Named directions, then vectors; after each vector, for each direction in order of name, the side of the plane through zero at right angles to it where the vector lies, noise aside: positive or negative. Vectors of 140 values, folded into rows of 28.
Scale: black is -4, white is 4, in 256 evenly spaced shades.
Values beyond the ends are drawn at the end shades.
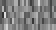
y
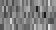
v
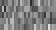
positive, positive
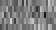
positive, negative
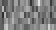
positive, positive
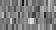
positive, negative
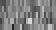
positive, positive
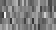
negative, positive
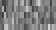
positive, positive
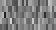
positive, negative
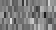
positive, negative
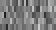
positive, negative
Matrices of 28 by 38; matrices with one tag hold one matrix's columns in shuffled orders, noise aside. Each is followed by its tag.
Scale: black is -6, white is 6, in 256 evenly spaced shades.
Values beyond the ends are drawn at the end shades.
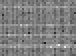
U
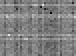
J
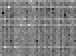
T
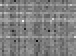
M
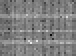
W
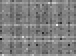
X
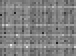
U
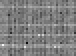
U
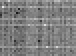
T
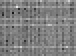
T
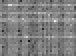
M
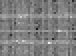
W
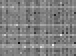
U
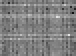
J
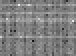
M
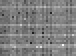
U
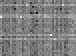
J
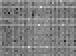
T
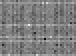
X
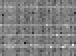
U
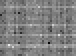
U
